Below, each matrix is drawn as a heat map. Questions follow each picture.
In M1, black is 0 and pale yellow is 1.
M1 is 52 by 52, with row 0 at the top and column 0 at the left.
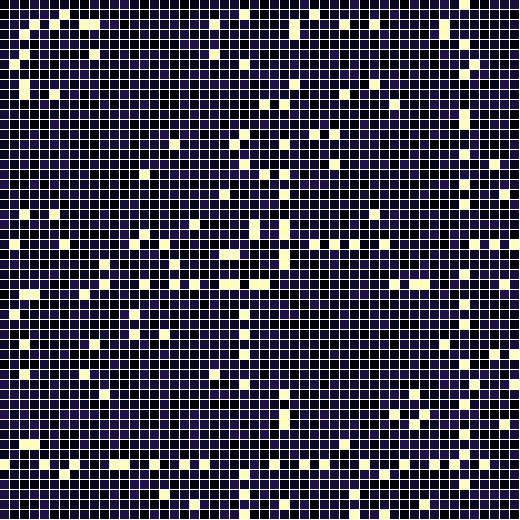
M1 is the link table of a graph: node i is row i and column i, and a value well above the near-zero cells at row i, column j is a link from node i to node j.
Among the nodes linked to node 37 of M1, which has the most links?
node 2
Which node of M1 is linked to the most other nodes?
node 46
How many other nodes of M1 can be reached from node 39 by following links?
12
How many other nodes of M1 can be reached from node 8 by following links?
9
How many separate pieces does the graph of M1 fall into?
4
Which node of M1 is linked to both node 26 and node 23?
node 28
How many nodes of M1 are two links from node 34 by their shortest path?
6
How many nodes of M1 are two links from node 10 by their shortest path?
9
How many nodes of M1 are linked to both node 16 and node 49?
1
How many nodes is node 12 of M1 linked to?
1
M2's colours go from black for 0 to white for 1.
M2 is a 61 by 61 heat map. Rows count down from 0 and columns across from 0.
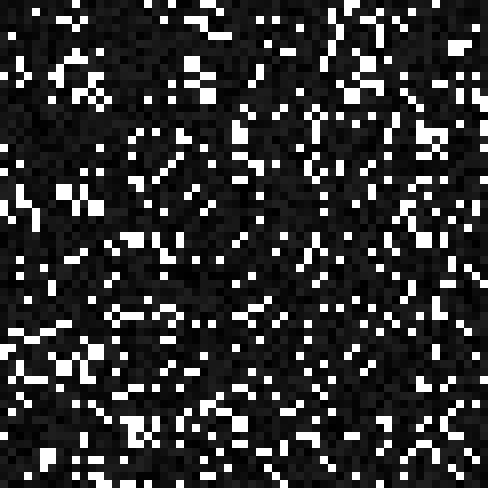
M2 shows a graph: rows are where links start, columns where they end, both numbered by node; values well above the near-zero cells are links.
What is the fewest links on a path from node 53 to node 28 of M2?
4
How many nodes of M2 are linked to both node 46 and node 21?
4
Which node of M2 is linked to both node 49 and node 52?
node 15
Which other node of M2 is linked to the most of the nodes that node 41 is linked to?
node 56
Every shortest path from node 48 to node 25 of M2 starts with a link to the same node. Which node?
node 7
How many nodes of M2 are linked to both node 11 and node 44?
6
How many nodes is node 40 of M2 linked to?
12
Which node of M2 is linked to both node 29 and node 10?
node 55
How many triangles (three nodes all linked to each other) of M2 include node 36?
0
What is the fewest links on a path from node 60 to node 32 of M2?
3
